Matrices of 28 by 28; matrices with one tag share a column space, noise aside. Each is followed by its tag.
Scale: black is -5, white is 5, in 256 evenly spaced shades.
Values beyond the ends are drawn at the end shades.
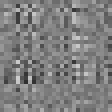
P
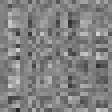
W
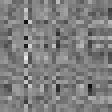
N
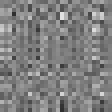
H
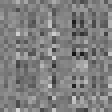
W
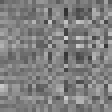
N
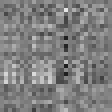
P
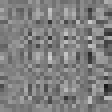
N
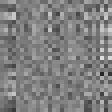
H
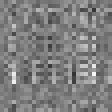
P
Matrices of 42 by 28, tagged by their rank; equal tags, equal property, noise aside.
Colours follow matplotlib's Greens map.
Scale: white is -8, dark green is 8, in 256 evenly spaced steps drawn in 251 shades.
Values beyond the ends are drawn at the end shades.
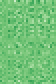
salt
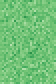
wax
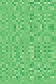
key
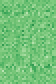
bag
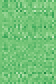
salt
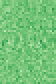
wax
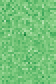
wax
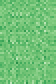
salt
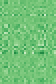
key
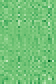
key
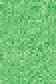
wax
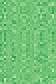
salt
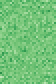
wax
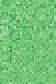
bag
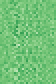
bag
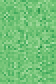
bag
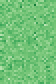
wax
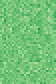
wax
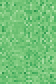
wax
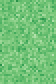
wax
